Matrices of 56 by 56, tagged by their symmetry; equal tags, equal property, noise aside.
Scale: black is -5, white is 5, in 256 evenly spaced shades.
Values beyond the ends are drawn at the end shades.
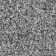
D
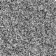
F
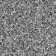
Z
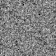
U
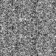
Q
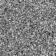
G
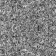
Q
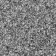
Z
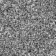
Z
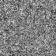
Z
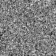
D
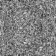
Q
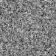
Z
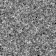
G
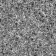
F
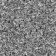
U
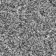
F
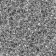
Z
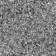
U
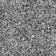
F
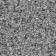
U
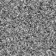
D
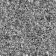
U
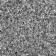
G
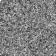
Z
